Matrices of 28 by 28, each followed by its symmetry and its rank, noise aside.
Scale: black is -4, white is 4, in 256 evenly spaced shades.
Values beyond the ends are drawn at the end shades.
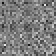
symmetric, rank five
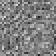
symmetric, rank four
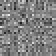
antisymmetric, rank four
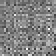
no symmetry, rank four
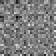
no symmetry, rank three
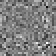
no symmetry, rank five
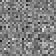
symmetric, rank five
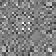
symmetric, rank four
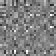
symmetric, rank three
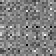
no symmetry, rank four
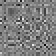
symmetric, rank four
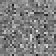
no symmetry, rank four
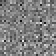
symmetric, rank four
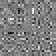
antisymmetric, rank four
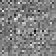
symmetric, rank five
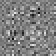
symmetric, rank four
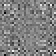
no symmetry, rank three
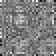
symmetric, rank four
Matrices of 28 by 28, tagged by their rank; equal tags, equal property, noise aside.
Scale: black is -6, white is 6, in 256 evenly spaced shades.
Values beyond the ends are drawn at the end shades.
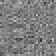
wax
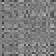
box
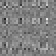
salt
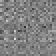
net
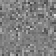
wax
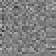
wax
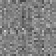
wax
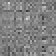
box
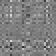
salt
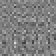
box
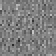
wax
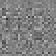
net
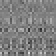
salt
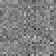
wax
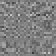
net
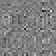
net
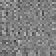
wax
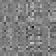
net
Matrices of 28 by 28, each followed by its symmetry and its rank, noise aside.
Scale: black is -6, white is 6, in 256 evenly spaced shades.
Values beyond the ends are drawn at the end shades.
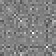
symmetric, rank four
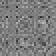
symmetric, rank four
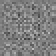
symmetric, rank four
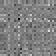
no symmetry, rank three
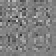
no symmetry, rank three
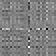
antisymmetric, rank two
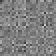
symmetric, rank three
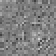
symmetric, rank four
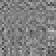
no symmetry, rank three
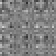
antisymmetric, rank two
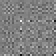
symmetric, rank two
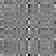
no symmetry, rank two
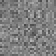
symmetric, rank four
